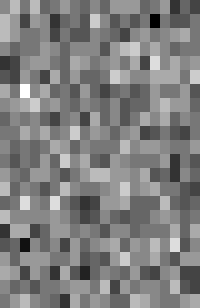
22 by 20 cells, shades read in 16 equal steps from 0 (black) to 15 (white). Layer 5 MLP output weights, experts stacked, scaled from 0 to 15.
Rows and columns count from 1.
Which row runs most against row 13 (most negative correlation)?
17
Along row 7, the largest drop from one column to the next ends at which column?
4
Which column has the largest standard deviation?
3
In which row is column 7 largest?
12
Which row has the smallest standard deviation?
11
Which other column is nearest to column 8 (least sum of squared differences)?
14
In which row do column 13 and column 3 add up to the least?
18
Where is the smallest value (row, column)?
2, 16
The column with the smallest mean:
9
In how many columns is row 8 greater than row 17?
7
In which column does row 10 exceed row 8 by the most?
8
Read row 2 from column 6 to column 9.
3 6 7 5
